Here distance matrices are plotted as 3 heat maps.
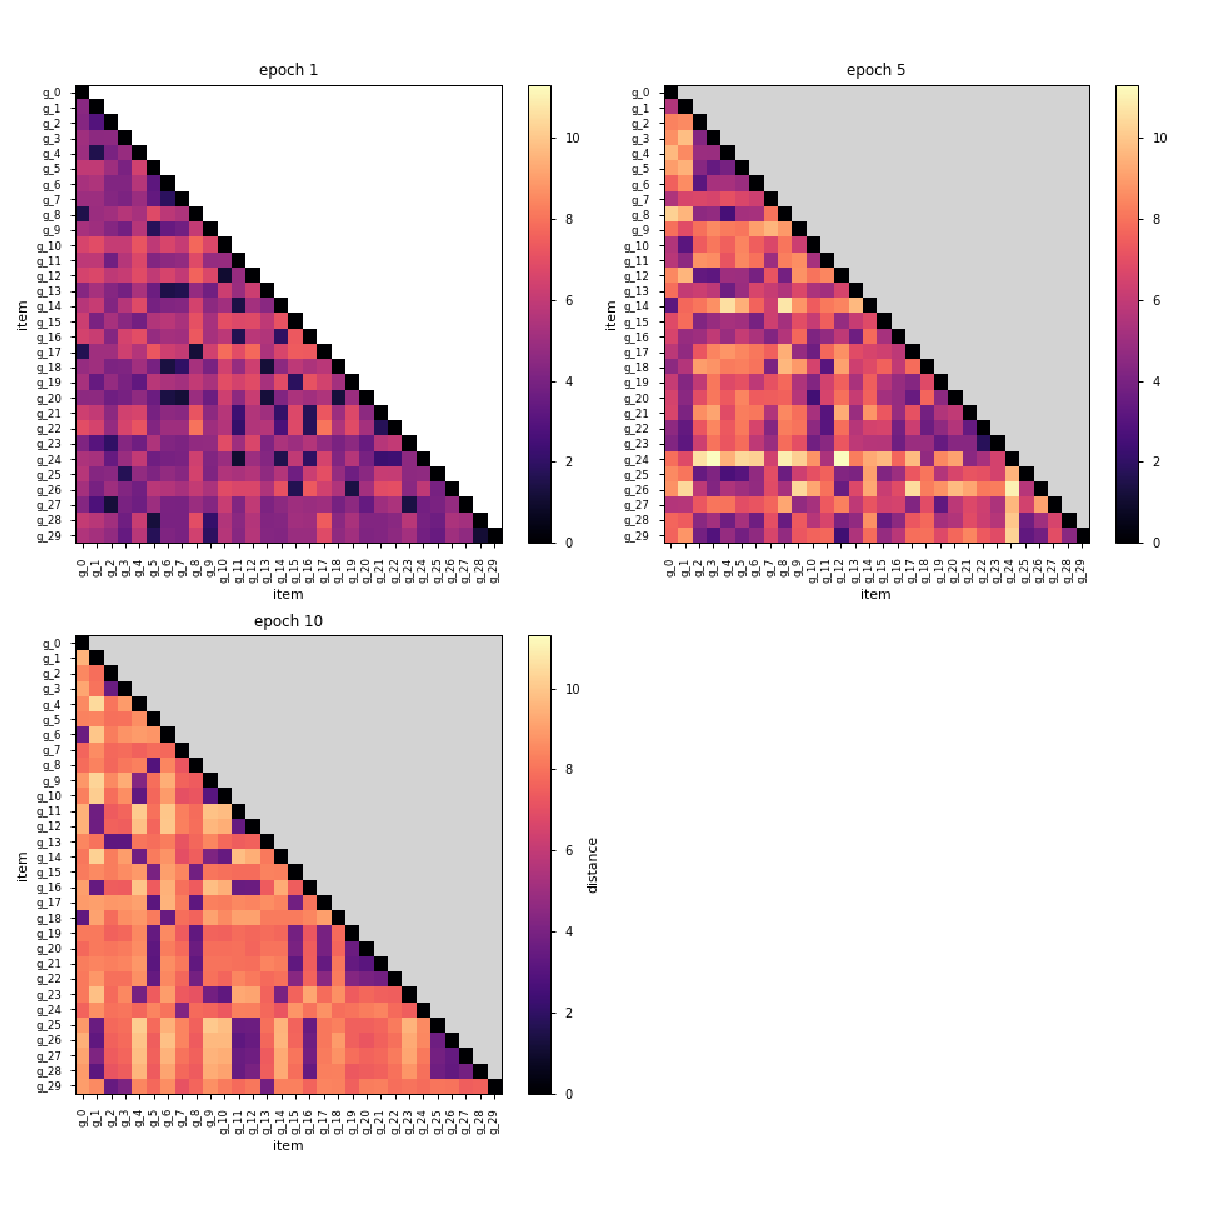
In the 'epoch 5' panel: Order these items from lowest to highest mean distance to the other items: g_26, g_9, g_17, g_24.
g_17, g_26, g_9, g_24
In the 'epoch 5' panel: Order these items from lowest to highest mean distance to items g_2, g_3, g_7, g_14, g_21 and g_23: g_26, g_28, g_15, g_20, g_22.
g_22, g_15, g_28, g_20, g_26
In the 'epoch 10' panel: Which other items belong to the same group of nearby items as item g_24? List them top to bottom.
g_7
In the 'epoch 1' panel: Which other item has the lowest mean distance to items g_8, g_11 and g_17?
g_0
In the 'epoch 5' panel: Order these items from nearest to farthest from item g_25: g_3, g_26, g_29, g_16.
g_29, g_3, g_16, g_26
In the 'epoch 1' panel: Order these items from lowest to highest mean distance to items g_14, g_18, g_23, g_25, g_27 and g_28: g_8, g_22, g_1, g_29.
g_29, g_1, g_22, g_8
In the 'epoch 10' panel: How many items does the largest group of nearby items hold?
8
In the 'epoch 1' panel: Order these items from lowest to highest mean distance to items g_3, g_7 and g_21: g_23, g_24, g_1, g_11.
g_24, g_11, g_23, g_1
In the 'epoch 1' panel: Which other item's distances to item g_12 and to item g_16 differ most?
g_10
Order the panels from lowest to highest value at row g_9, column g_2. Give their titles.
epoch 1, epoch 5, epoch 10
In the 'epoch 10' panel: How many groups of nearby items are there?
6
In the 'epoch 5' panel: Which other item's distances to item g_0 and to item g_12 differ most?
g_8
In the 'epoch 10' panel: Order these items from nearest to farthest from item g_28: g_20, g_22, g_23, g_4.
g_20, g_22, g_23, g_4
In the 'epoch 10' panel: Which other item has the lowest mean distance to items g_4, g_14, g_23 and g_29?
g_10
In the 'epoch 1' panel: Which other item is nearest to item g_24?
g_11
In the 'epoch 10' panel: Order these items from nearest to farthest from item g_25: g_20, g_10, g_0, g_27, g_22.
g_27, g_20, g_22, g_0, g_10
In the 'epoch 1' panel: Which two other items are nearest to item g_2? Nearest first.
g_27, g_23
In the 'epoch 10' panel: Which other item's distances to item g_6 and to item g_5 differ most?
g_17
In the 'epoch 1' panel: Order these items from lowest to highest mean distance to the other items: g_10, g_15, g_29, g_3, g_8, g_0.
g_29, g_3, g_0, g_15, g_8, g_10
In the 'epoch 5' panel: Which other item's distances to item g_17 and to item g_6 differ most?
g_26
